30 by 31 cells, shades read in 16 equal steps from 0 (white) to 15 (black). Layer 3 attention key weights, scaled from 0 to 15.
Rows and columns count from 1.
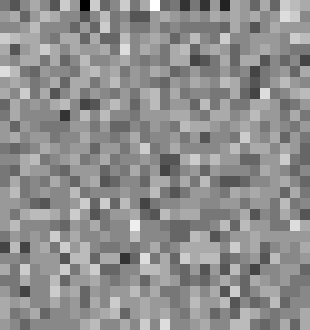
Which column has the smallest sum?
16
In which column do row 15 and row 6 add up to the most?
31
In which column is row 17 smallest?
21
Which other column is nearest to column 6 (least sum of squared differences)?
28
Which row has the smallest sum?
4
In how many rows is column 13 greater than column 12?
8
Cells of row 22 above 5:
25
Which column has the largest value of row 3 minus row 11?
26
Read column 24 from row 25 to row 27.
4 7 3
